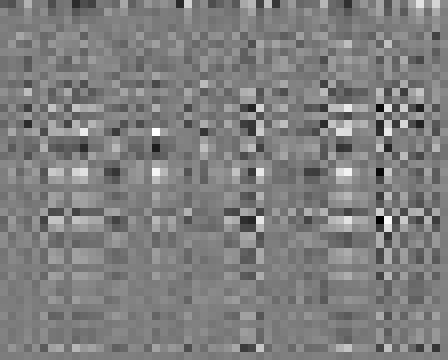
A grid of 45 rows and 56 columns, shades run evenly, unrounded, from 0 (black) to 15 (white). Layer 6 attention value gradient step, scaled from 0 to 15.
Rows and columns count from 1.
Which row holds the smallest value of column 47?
5
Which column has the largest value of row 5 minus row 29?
48
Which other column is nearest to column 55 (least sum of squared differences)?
31
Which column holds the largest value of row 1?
53
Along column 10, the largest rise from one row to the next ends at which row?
28
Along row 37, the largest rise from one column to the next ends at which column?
50
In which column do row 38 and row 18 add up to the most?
26
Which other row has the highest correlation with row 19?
18
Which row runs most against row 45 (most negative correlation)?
44
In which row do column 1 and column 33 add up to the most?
22
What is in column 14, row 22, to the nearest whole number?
4
